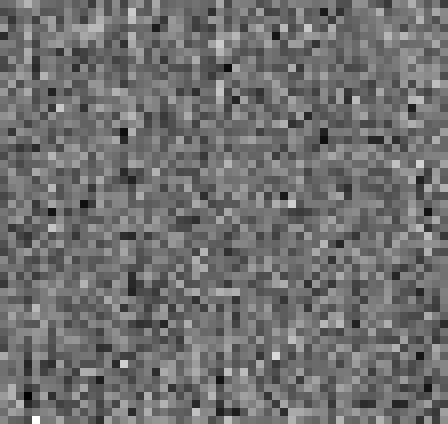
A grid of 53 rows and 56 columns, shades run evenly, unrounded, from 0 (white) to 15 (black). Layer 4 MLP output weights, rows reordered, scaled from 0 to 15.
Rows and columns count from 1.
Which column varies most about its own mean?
17
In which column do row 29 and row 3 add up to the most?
2
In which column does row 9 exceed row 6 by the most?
28
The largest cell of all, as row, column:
50, 4
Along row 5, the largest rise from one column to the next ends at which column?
35
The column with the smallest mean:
31
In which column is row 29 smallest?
7
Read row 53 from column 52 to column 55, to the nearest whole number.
8 12 6 11
